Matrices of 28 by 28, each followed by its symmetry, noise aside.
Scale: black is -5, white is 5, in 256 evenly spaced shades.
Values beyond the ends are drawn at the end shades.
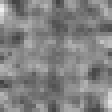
same after a half turn.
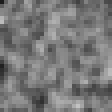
no symmetry.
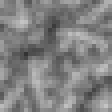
symmetric.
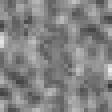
same after a half turn.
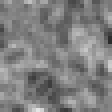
antisymmetric.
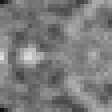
mirrored top to bottom.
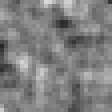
antisymmetric.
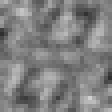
same after a half turn.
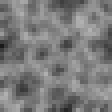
symmetric across the other diagonal.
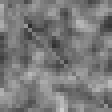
no symmetry.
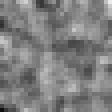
antisymmetric.
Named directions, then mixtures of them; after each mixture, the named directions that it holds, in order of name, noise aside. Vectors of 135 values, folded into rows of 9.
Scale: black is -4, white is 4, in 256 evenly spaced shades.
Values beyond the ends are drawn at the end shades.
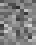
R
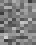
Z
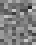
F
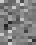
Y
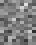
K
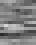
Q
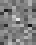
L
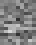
Q, R, Y.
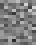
F, K, Z.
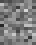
F, Q, R.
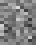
R.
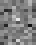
L.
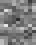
L, Q.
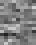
K, Q.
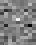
L, R.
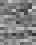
F, Q.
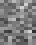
K.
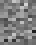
K, Z.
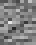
Q, Y, Z.
